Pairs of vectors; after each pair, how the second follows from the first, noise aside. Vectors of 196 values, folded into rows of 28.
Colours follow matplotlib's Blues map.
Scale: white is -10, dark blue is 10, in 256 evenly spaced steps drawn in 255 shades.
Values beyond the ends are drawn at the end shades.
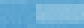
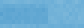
reversed, negated, shrunk.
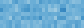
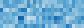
reversed, scaled up.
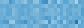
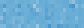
reversed, negated, partly zeroed.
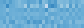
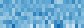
wrapped around, scaled up.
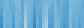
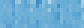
reversed, negated, partly zeroed.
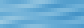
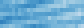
negated, scaled up.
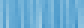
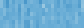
reversed, partly zeroed.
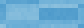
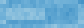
reversed, negated.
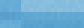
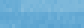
shrunk.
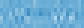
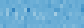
reversed, negated, partly zeroed.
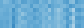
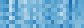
reversed, scaled up.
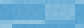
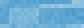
reversed.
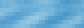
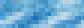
negated, scaled up.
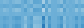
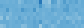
reversed, partly zeroed.
